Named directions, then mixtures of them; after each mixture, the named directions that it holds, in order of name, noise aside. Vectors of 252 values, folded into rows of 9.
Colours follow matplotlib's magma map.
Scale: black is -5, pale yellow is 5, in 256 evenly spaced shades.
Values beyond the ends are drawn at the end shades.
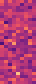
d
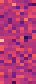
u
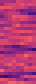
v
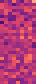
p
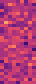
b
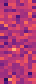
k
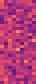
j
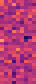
j, u.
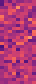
d, j, u.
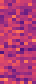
j, v.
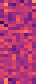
k, p.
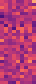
p, u.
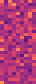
d, k, u.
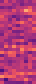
j, v.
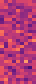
j.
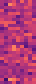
b, k.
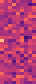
u.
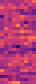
p, v.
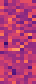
j, k.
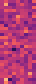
k.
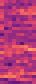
v.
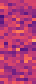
j, p, v.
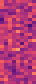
j.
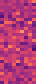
b, j, p.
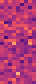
d.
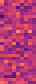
d, u, v.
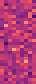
j, k.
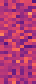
d, j, k.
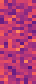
j.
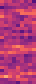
p, v.
